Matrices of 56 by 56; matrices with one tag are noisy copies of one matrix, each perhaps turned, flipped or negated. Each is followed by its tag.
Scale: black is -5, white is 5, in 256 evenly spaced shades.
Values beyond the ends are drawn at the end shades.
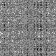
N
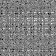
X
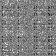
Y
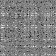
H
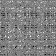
H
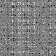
X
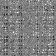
Y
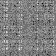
Y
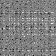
X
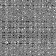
X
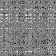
N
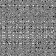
X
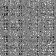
Y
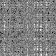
N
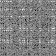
H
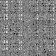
Y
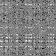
N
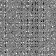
X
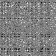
Y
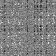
N
